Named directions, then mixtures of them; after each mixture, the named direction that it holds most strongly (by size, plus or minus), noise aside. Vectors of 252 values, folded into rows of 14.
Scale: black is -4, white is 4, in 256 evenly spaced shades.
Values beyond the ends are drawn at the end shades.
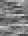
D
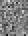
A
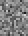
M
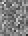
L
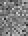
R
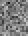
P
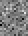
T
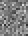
L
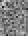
A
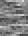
D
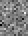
T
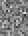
M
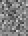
L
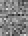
R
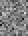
T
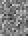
L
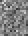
L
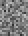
M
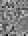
A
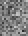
R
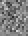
L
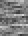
D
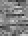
D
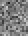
P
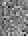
R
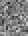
P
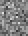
P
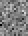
T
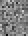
A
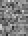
A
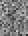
L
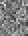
L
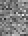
R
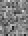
A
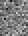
R
